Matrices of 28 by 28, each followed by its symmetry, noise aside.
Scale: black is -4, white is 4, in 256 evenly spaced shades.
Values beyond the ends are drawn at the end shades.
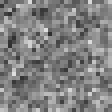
symmetric.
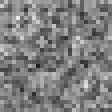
symmetric.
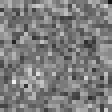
symmetric across the other diagonal.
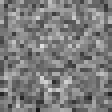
mirrored left to right.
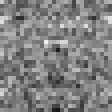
mirrored left to right.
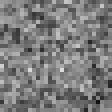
symmetric.
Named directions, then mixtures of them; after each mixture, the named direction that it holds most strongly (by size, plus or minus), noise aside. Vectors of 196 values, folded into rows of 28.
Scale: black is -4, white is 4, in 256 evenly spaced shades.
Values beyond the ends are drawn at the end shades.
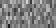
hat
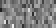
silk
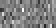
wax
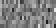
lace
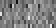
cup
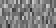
hat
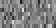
wax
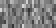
silk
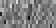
cup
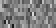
silk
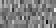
lace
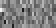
silk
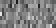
cup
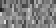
silk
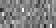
wax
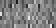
cup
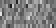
cup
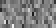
silk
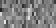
silk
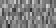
hat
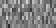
hat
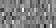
wax
